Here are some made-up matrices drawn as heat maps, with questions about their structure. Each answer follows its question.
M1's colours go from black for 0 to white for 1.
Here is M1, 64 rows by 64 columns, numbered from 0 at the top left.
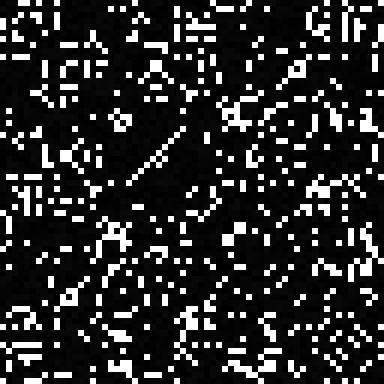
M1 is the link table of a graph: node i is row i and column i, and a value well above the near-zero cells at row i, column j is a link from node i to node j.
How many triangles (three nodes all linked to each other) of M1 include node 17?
5
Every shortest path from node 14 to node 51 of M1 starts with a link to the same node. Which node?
node 10
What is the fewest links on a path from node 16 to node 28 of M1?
3
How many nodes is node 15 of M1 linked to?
10
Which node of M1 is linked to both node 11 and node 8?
node 33
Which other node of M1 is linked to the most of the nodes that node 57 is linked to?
node 54
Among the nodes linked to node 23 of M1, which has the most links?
node 34
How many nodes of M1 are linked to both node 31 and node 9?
7
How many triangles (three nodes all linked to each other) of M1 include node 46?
5
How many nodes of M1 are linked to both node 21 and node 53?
0
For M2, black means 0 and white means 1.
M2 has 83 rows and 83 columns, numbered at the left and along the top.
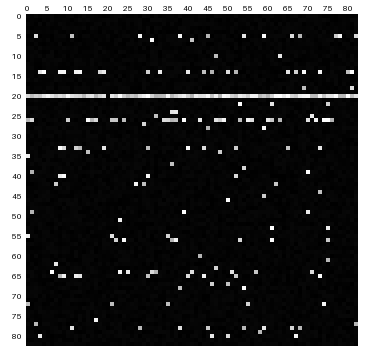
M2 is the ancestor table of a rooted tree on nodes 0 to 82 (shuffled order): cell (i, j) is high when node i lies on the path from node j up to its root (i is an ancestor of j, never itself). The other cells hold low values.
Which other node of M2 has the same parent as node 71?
32
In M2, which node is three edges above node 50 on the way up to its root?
80
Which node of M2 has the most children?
26
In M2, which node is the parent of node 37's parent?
56
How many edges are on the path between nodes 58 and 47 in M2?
6
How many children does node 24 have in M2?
1
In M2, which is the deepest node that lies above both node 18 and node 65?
14
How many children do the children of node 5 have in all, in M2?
6
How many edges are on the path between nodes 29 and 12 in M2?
7
